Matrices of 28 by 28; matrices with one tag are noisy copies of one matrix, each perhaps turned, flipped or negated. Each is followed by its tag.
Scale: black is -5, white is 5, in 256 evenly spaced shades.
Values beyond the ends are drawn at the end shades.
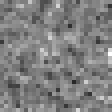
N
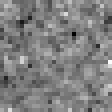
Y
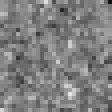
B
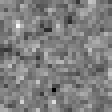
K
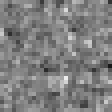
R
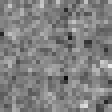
R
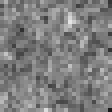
B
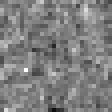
N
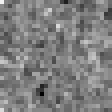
B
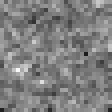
B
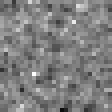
Y
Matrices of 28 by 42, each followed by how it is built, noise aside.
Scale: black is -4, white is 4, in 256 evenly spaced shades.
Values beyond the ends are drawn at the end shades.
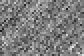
Hankel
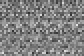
repeating columns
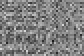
blocks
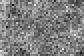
smooth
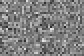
low rank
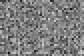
blocks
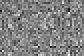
low rank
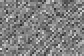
Hankel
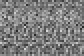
repeating columns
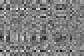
low rank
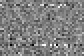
uneven rows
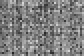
blocks
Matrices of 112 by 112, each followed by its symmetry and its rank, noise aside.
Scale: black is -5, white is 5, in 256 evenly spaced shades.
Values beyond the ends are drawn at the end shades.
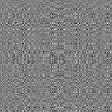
no symmetry, rank three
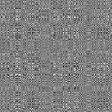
no symmetry, rank four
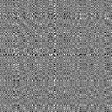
antisymmetric, rank four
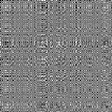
symmetric, rank four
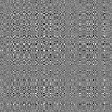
antisymmetric, rank two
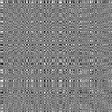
no symmetry, rank two
